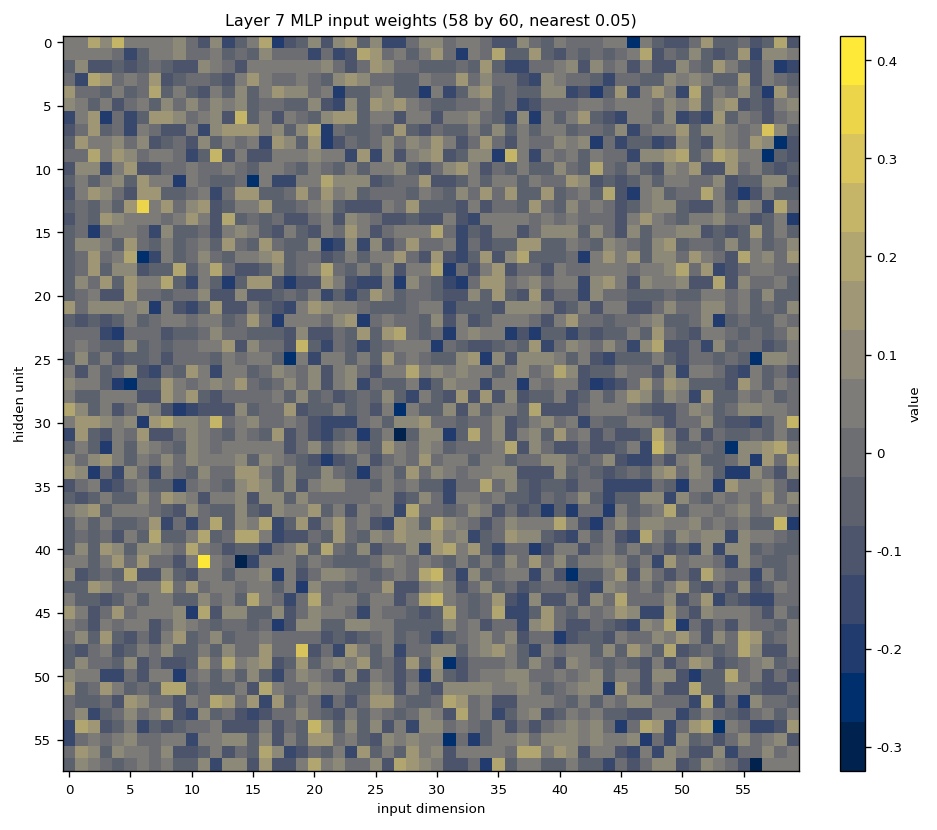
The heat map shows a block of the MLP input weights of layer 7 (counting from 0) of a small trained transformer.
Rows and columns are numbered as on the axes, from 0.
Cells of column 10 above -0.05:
35
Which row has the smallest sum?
23
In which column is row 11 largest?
21
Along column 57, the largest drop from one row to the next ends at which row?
9
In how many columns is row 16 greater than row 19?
26
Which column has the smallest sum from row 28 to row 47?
41
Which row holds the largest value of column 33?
31
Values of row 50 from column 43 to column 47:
0.1 -0.05 0.05 0.05 -0.1
